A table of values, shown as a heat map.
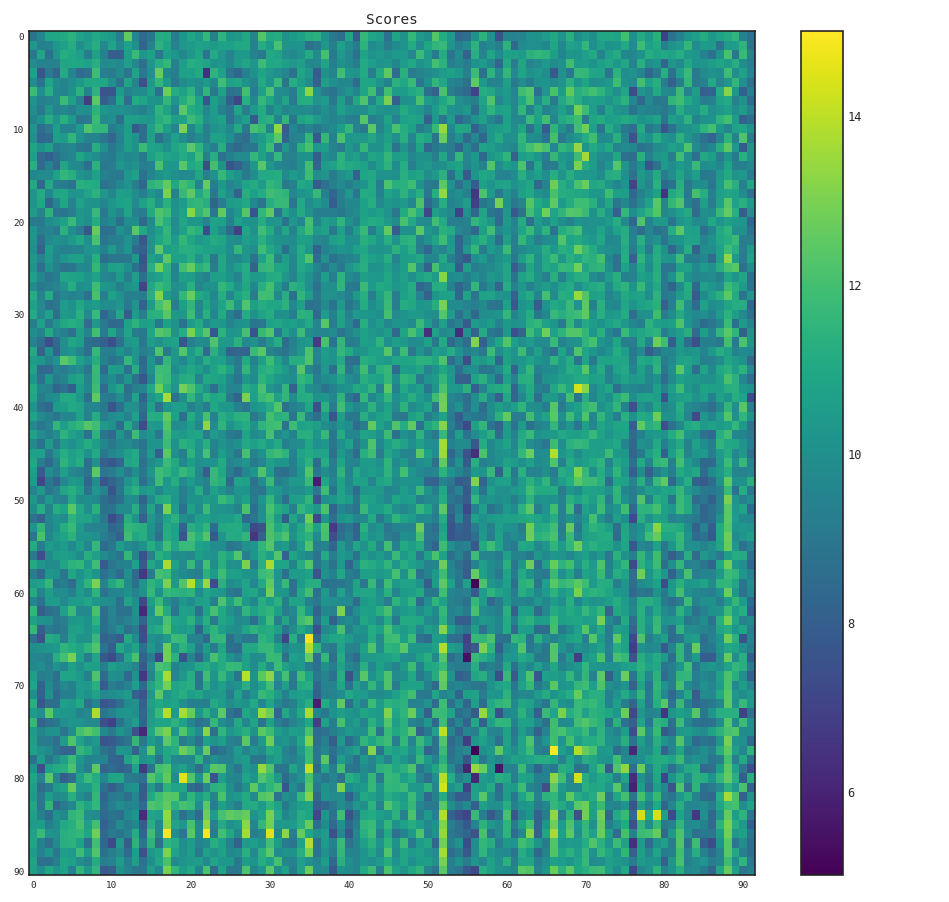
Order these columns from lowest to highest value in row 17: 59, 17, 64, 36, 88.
59, 64, 88, 36, 17
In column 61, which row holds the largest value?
65
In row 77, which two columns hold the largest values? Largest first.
66, 69
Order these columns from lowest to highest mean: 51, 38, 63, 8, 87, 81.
38, 81, 51, 87, 63, 8
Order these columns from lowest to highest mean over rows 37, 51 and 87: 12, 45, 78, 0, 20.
12, 78, 0, 20, 45
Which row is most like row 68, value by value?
1
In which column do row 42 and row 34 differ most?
22
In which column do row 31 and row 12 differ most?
69
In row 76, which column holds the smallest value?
55
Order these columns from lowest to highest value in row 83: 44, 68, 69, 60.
44, 68, 60, 69
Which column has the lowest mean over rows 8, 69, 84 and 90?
14
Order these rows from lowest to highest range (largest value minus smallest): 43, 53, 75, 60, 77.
43, 60, 53, 75, 77
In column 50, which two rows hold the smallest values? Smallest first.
32, 19
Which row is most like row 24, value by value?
63
